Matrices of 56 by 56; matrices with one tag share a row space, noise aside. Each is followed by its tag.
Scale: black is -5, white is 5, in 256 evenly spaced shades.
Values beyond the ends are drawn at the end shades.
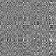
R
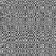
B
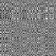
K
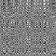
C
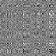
R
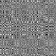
K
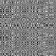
K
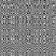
C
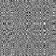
C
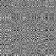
K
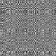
B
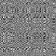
C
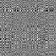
K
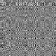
B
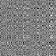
R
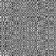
K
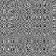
C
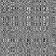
C
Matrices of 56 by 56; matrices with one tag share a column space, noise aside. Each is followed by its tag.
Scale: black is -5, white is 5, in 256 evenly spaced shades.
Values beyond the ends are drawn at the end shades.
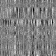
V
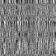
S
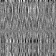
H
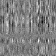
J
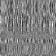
J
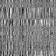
V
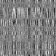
V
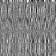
H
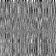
H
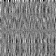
H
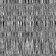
S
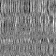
J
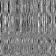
J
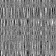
V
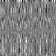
H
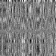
H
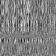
J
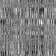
V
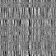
V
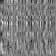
S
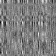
S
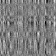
S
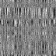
V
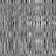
S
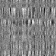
V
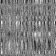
S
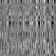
S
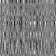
S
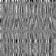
H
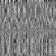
H
